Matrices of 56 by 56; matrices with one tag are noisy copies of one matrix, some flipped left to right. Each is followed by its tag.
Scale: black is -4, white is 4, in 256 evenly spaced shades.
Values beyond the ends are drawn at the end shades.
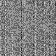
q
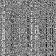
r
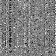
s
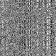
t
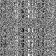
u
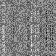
r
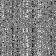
u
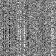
r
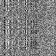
t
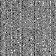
q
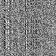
t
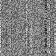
s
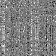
r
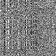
t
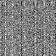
q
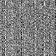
q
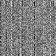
q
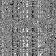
u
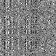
t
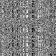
u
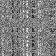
u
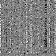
s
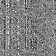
t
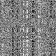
u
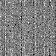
q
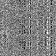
t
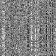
r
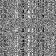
u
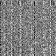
q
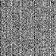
q
